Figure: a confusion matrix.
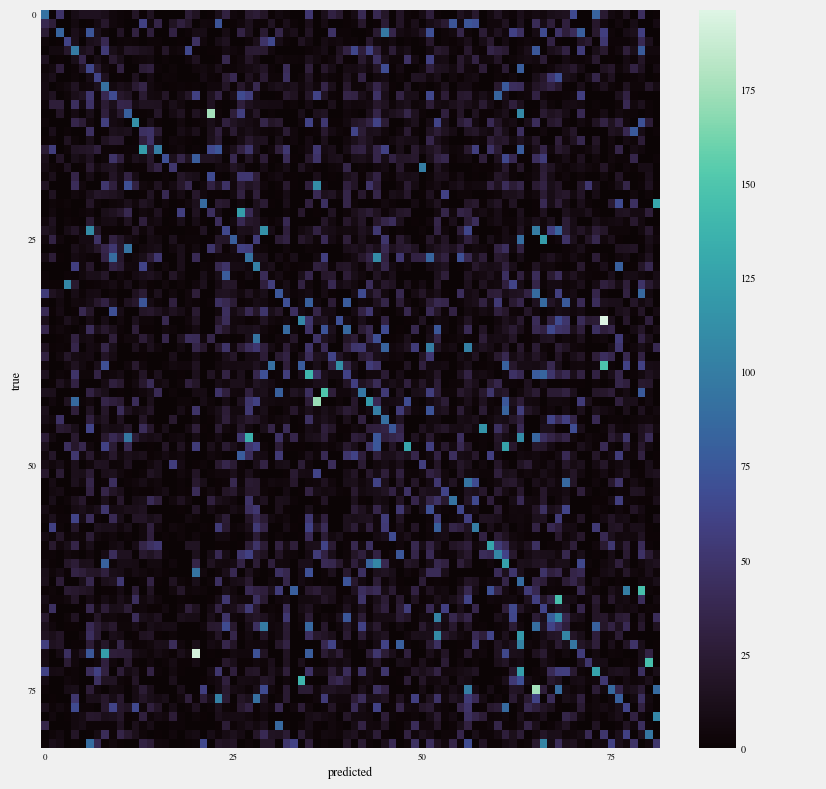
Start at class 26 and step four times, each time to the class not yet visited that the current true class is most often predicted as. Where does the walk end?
27
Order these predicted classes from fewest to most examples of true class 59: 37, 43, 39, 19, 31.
39, 19, 31, 43, 37
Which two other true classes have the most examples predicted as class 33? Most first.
64, 81
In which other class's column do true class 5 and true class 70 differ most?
63
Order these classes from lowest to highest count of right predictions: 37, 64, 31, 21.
37, 64, 31, 21
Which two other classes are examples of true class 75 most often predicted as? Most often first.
65, 56
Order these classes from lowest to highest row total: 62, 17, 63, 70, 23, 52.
17, 23, 63, 52, 62, 70
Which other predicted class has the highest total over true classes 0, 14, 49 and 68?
73
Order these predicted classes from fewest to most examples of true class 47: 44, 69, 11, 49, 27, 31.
49, 69, 31, 44, 11, 27
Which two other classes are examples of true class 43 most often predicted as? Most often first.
36, 4
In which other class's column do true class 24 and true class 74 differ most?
34
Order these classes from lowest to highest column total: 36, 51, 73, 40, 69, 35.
36, 73, 40, 69, 51, 35
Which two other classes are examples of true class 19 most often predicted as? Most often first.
36, 11
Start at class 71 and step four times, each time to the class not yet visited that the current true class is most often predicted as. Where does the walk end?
61
